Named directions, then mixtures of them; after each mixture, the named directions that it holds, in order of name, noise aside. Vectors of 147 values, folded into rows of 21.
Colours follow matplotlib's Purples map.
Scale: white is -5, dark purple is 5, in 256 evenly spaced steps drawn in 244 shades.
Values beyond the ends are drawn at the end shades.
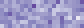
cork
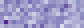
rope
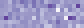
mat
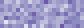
rope.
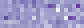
mat.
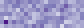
rope.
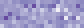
cork, mat.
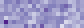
rope.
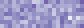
cork, mat.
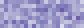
cork, rope.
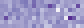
mat.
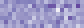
mat, rope.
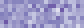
mat, rope.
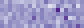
mat, rope.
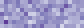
rope.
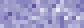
cork, mat.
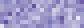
cork, rope.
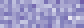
cork, mat.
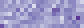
cork, rope.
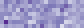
rope.
